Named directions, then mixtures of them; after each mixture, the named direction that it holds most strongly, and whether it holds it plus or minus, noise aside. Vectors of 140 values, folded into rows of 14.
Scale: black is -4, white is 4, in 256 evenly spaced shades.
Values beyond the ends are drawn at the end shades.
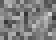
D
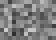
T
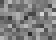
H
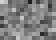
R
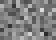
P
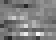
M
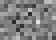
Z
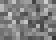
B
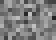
D, plus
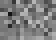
B, minus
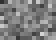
R, minus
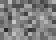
T, minus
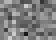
T, minus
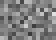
H, plus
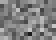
P, minus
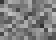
H, plus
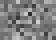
Z, plus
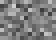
P, minus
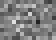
Z, minus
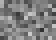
H, minus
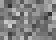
D, minus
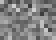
H, minus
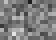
R, plus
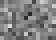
T, plus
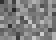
R, minus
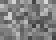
B, plus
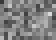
D, plus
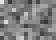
R, plus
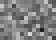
B, plus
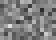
P, minus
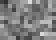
R, minus
